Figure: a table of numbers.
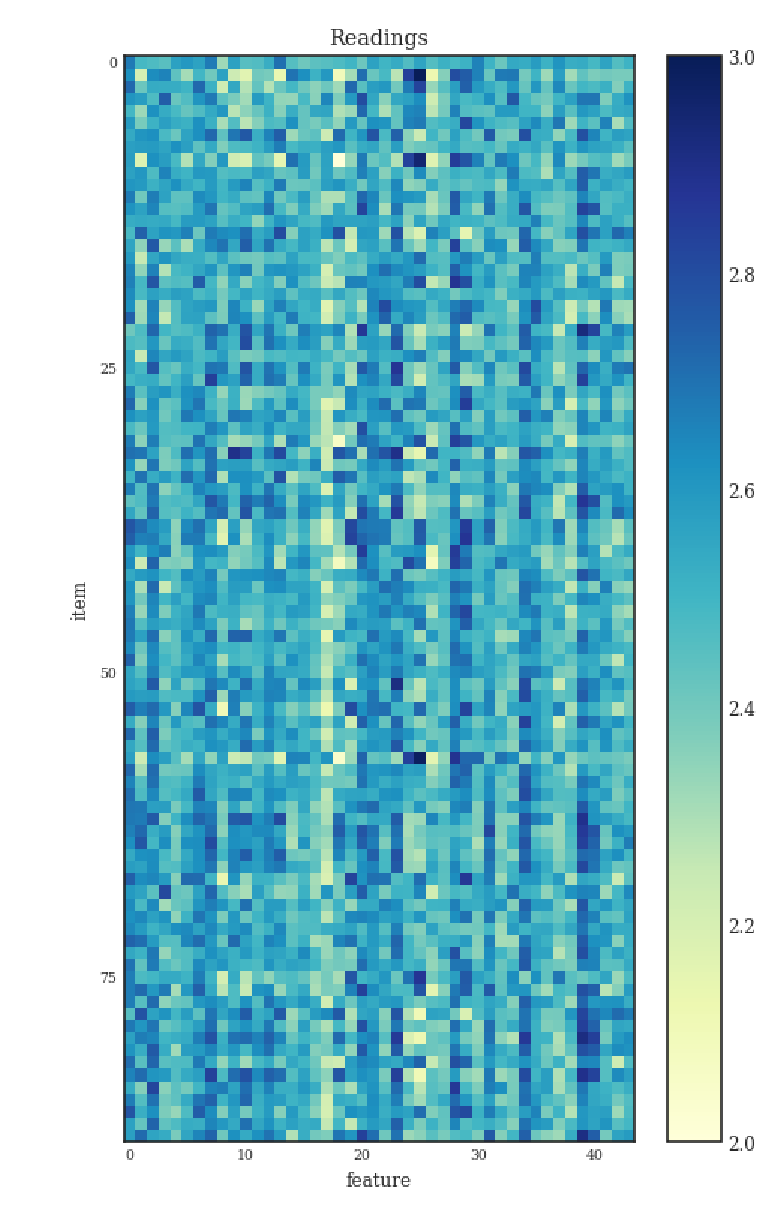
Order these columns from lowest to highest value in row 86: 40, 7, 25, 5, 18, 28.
18, 5, 40, 7, 25, 28
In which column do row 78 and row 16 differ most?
25
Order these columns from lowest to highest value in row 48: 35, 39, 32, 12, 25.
32, 25, 12, 35, 39
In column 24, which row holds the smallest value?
80
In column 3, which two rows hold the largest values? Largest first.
68, 3
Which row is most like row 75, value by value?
2
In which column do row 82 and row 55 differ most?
10
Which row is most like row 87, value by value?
56
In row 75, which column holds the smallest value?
8
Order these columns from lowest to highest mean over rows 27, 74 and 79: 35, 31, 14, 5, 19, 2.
19, 14, 5, 35, 31, 2
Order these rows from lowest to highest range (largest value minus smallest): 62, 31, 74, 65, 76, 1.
74, 65, 62, 76, 31, 1
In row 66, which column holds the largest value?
39
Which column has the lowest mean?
17
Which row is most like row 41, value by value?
31
